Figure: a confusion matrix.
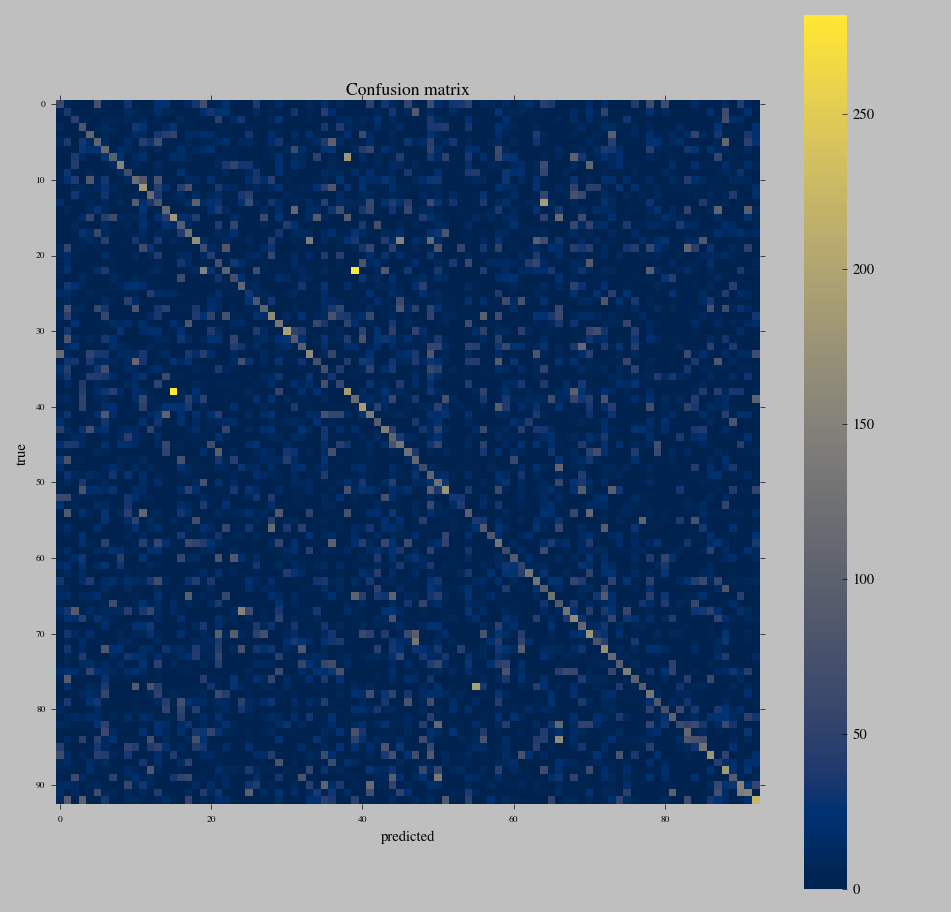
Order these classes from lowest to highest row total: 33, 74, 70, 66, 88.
66, 74, 88, 33, 70
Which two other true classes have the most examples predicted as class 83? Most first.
19, 84
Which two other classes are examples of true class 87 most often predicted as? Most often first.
29, 36
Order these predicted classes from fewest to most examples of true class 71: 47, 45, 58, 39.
39, 45, 58, 47
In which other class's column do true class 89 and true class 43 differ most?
50
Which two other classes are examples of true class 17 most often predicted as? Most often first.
51, 5
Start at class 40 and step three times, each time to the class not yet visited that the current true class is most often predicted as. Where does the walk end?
14
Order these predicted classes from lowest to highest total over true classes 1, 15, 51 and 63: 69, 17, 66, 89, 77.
77, 89, 17, 66, 69
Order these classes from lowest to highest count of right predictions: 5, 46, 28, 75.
5, 46, 75, 28
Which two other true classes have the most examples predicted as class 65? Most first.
39, 92
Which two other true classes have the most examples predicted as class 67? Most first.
75, 68
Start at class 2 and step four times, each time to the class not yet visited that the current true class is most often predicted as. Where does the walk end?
44
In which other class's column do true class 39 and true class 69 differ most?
92
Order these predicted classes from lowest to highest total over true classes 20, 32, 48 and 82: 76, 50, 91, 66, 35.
91, 76, 35, 50, 66
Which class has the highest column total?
49
